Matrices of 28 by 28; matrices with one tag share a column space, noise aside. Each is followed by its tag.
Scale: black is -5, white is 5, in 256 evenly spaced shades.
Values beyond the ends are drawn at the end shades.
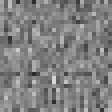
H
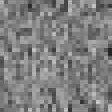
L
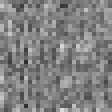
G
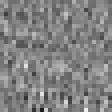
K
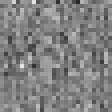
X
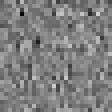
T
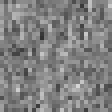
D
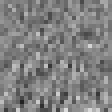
K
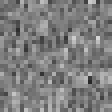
H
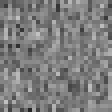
D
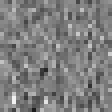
K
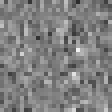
H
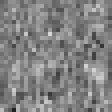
K
